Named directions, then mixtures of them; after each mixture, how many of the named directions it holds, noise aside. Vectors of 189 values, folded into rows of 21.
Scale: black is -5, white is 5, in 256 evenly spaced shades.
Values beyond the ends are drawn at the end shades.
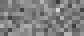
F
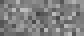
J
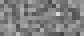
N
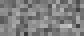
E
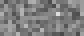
one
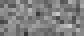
three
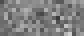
two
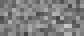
three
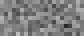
four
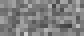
one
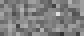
one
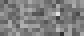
three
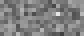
one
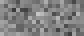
one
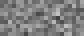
four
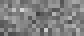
two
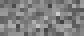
three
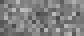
one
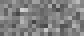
four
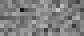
four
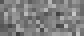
two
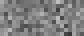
two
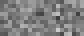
three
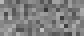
three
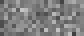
one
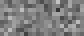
three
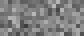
three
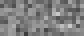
two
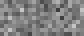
two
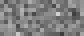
one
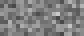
four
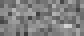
two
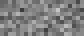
two
